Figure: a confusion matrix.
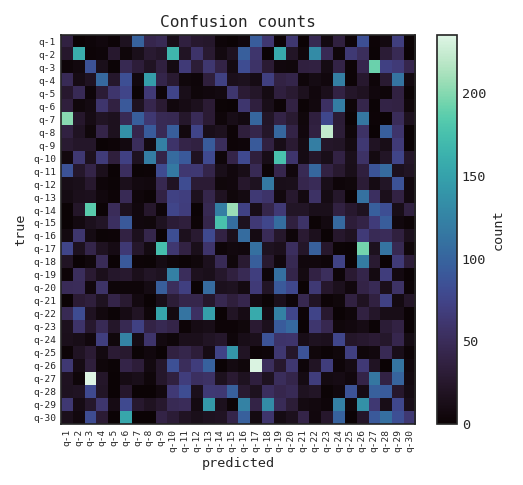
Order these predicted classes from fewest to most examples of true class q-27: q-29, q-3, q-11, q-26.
q-26, q-11, q-29, q-3
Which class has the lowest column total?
q-30
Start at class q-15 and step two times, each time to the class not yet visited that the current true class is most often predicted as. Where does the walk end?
q-3
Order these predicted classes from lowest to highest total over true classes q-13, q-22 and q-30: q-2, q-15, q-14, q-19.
q-14, q-15, q-2, q-19
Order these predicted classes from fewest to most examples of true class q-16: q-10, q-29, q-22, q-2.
q-22, q-29, q-2, q-10
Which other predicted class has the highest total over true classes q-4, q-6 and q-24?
q-8
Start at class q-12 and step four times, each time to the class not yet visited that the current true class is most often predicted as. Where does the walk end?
q-9
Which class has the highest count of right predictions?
q-2
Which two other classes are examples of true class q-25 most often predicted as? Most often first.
q-15, q-21
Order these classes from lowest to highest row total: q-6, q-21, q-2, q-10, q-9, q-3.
q-21, q-6, q-9, q-3, q-2, q-10
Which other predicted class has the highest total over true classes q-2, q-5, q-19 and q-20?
q-10
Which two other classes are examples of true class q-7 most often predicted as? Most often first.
q-1, q-26
